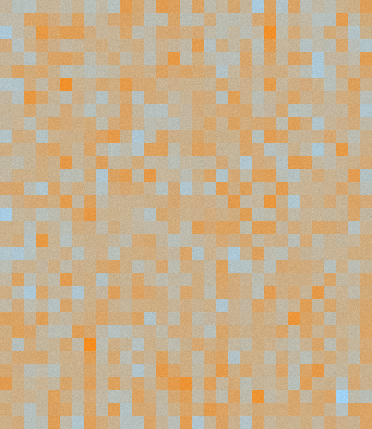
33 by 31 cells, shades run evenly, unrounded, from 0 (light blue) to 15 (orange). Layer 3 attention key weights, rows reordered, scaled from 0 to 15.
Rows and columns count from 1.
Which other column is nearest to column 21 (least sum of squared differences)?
24
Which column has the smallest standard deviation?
28
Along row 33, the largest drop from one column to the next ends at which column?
17
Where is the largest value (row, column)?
27, 8
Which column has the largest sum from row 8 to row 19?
20
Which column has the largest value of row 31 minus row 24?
5
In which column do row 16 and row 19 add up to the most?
4
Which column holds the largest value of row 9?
11
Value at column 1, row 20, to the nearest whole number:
3
